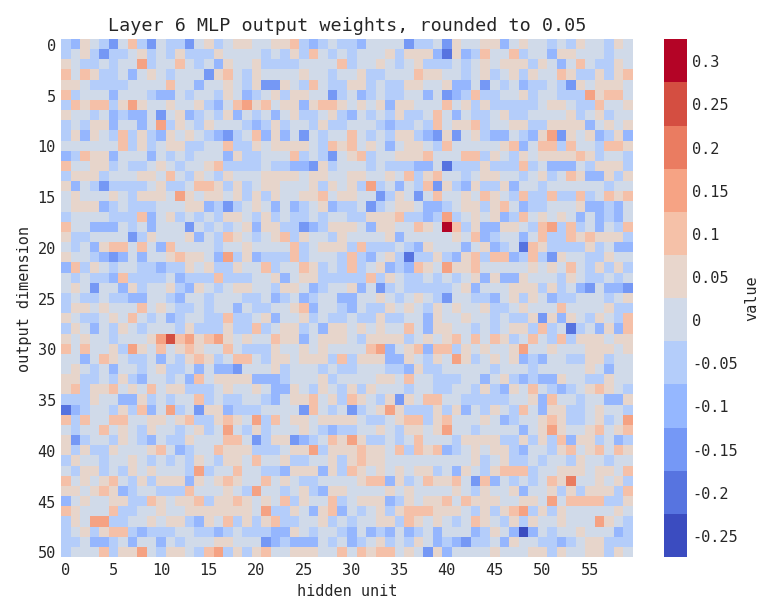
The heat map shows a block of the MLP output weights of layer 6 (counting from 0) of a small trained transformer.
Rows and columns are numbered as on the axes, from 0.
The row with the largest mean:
29
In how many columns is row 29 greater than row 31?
32
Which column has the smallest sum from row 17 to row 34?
3
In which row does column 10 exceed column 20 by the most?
8
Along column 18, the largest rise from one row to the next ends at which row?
33
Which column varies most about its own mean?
40
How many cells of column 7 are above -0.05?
28
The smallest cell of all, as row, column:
48, 48
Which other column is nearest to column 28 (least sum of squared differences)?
19
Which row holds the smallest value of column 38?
50
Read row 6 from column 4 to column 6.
0.1 -0.05 0.05
